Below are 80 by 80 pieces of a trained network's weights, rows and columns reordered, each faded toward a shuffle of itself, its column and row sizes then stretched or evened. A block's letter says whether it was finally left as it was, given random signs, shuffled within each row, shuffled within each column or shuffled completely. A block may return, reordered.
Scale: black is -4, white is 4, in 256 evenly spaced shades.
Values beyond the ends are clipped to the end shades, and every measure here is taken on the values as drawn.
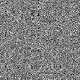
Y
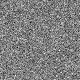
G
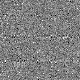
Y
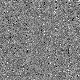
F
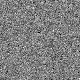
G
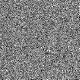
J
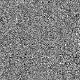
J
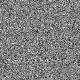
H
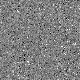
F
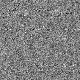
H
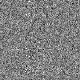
J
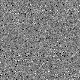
H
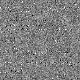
J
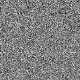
J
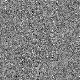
F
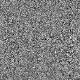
J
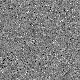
G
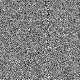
J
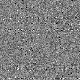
Y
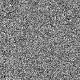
F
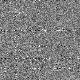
J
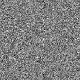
Y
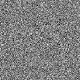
Y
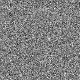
J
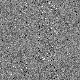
F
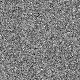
G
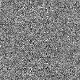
J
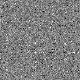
J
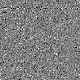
Y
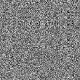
Y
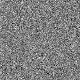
H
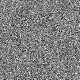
H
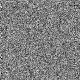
F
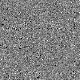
J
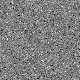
G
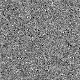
H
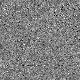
H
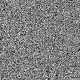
G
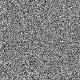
J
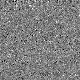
H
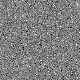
F
